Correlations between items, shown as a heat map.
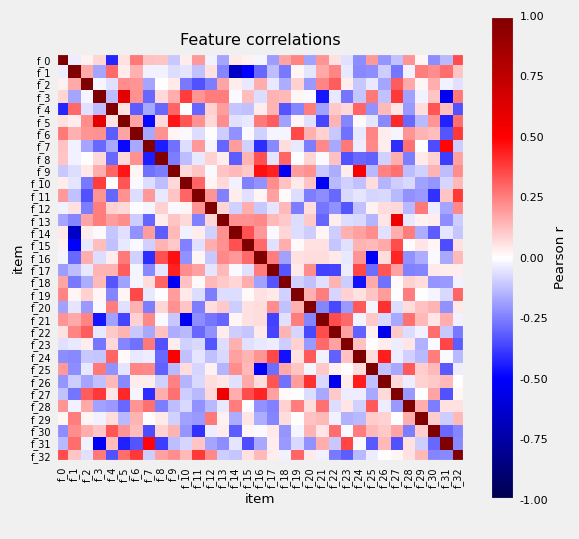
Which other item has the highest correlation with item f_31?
f_7
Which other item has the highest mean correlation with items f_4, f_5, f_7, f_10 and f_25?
f_3
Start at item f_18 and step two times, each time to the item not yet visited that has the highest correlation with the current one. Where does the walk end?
f_16
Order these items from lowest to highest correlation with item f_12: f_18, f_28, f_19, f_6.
f_19, f_28, f_6, f_18
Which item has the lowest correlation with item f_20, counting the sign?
f_22
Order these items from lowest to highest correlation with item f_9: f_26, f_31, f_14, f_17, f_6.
f_31, f_6, f_14, f_26, f_17
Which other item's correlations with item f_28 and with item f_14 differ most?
f_1
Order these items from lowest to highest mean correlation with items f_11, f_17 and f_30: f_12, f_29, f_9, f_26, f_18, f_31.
f_18, f_29, f_31, f_12, f_26, f_9
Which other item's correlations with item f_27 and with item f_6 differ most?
f_13
